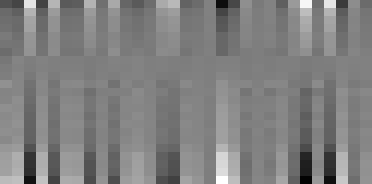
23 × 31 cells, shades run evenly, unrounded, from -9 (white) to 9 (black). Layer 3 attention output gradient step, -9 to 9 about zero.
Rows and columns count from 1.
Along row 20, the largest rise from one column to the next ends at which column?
3
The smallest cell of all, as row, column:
23, 19
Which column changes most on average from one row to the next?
26
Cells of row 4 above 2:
1
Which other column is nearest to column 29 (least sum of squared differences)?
4
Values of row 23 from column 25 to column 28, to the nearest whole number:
2 9 -2 8
